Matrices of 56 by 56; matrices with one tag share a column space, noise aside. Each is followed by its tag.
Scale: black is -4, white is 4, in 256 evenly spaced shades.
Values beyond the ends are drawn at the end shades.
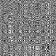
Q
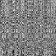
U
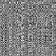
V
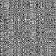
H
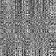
U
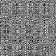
Q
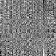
U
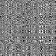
Q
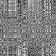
U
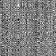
H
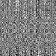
U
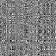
Q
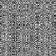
V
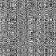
H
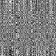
U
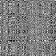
Q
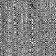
H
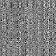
H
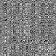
Q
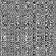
V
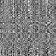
U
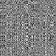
V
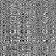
Q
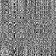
U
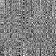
U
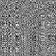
V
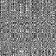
U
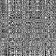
U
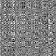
H
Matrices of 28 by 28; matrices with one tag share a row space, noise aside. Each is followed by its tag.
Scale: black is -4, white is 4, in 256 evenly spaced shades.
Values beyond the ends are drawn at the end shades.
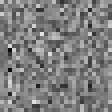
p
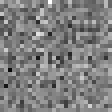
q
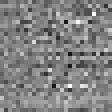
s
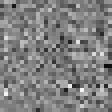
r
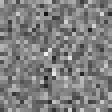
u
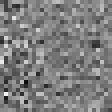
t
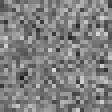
r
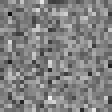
p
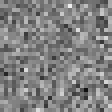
r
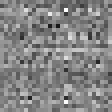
s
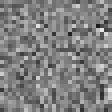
r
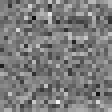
s
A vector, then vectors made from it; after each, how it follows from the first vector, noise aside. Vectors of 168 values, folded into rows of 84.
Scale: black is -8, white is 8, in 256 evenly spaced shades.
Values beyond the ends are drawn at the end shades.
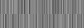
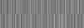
reversed, negated, shrunk.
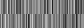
wrapped around, scaled up.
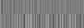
wrapped around, negated, partly zeroed.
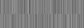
shrunk.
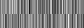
scaled up.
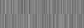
shrunk.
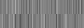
wrapped around, negated, partly zeroed.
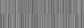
wrapped around, shrunk.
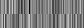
scaled up.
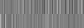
wrapped around, negated, partly zeroed.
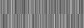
reversed, negated.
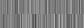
reversed, negated.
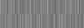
reversed, negated, shrunk.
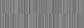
shrunk.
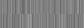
reversed, negated, shrunk.
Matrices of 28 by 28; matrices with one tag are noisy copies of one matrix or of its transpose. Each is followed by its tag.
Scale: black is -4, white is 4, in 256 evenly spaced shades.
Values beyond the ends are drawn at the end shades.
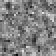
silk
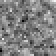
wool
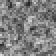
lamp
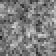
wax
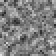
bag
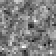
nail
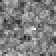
wax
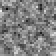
silk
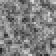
wool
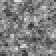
nail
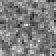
wool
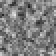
bag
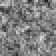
lamp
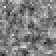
nail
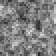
wax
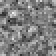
bag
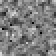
bag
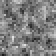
nail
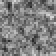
silk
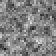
lamp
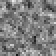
silk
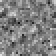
bag
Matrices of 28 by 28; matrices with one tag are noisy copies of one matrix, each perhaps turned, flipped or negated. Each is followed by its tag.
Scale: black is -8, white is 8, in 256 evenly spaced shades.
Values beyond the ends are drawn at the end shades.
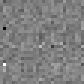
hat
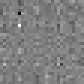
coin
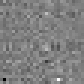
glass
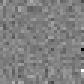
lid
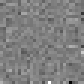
lid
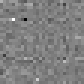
coin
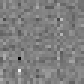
coin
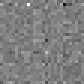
hat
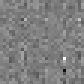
coin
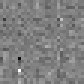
coin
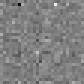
hat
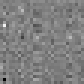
glass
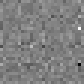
hat
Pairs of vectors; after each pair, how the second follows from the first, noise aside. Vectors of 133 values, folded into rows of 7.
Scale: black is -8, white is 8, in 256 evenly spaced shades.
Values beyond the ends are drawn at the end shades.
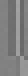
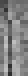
reversed, negated, scaled up.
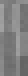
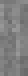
shrunk.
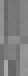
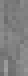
shrunk.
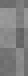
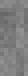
negated, shrunk.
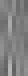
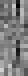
reversed, negated, scaled up.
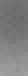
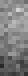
negated, scaled up.
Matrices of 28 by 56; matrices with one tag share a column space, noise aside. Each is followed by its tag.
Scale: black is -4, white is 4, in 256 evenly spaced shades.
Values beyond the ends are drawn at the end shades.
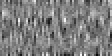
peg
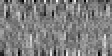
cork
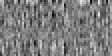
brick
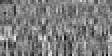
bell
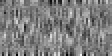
peg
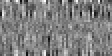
cork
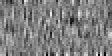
peg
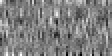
peg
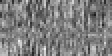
brick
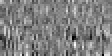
bell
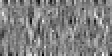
peg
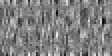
peg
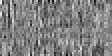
brick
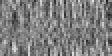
brick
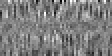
cork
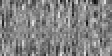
brick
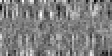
cork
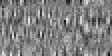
peg
